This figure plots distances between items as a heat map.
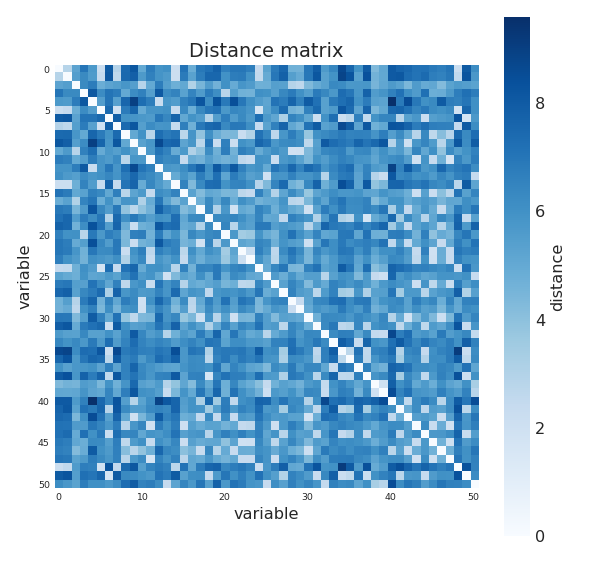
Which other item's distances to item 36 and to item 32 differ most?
33
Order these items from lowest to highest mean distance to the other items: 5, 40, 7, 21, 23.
23, 21, 5, 7, 40
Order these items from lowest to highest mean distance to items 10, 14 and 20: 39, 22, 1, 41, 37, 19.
1, 39, 22, 19, 41, 37
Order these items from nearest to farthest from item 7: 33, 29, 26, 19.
29, 33, 26, 19
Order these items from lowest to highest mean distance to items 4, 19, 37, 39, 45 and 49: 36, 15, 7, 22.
15, 22, 36, 7
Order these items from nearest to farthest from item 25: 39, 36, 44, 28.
39, 36, 44, 28
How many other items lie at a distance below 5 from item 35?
9
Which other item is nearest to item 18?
37
